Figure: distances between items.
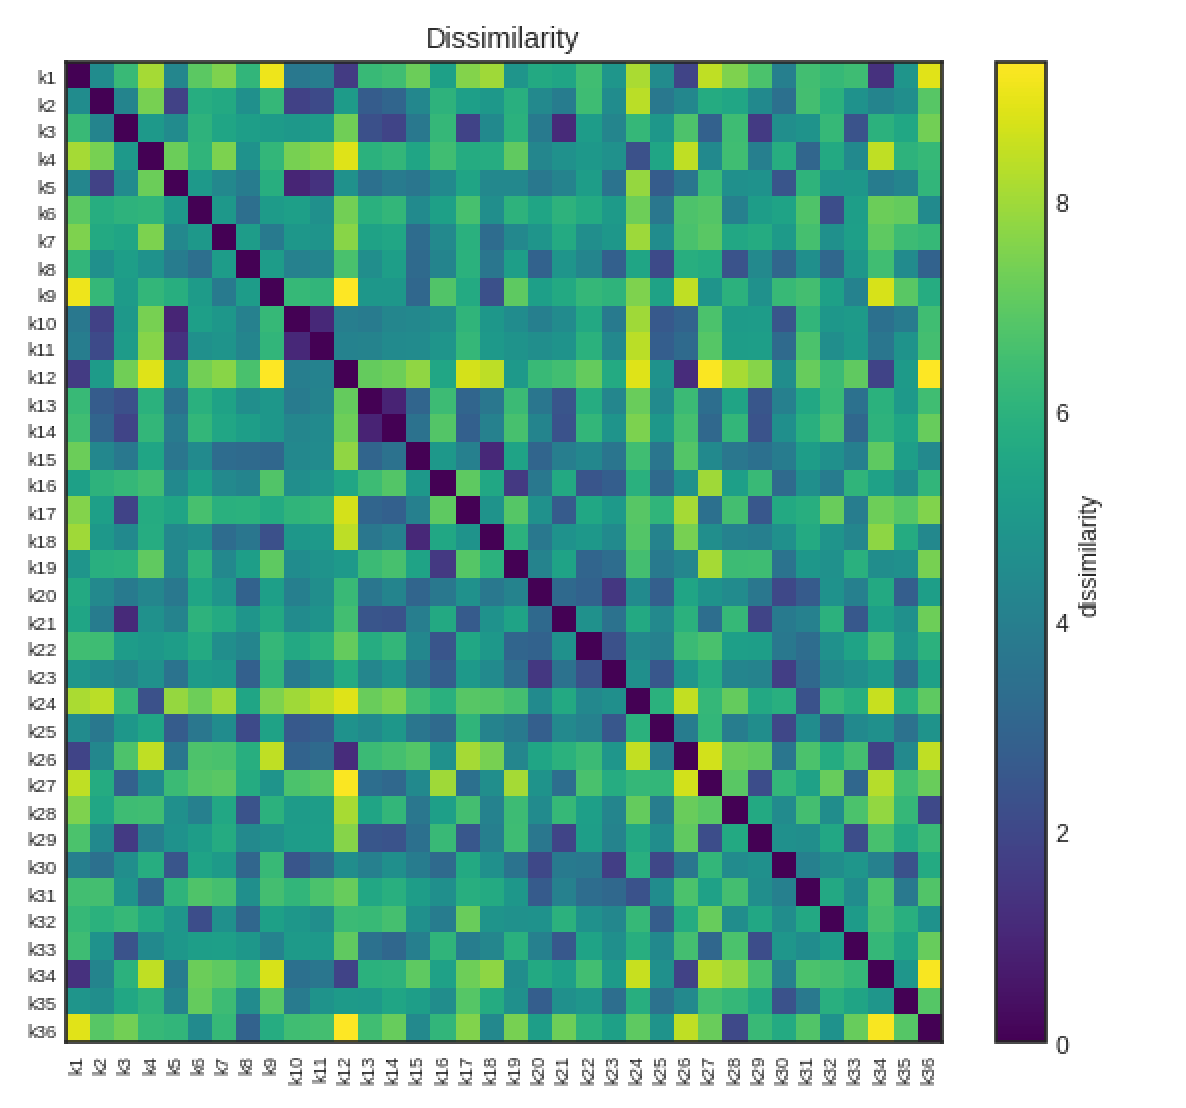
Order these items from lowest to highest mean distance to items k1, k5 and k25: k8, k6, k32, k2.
k2, k8, k32, k6
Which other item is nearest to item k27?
k29
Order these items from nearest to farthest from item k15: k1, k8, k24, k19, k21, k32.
k8, k21, k32, k19, k24, k1
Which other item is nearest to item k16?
k19
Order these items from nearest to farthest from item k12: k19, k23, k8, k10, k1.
k1, k10, k19, k23, k8
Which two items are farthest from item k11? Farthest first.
k24, k4
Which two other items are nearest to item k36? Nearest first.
k28, k8
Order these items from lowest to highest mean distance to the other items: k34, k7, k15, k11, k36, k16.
k15, k11, k16, k7, k34, k36
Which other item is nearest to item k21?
k3
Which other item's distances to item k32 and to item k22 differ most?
k6
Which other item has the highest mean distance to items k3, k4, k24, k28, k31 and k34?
k12
